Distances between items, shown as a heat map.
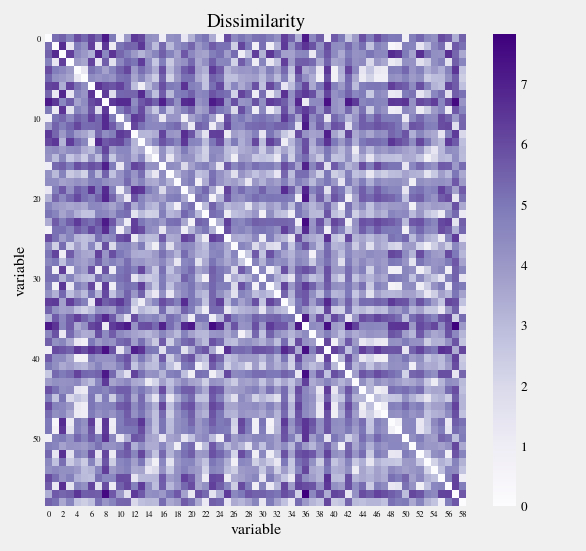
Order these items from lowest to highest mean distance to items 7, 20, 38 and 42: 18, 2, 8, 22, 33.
22, 18, 2, 33, 8
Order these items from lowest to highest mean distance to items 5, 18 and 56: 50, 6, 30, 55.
30, 55, 50, 6
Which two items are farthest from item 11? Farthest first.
36, 8
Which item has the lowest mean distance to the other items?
15
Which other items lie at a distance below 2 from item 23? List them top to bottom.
11, 20, 35, 42, 57
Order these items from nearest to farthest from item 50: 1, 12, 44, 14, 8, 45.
14, 45, 1, 44, 12, 8
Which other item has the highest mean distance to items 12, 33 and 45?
39
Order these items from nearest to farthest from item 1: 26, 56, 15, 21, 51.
56, 26, 15, 21, 51
